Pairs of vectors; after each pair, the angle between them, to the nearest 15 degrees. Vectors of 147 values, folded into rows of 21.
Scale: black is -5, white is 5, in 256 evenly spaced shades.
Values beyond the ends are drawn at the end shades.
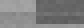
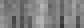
105 degrees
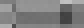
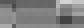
60 degrees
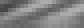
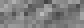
135 degrees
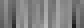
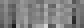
30 degrees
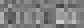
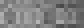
45 degrees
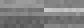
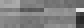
60 degrees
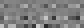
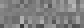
105 degrees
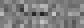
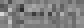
60 degrees
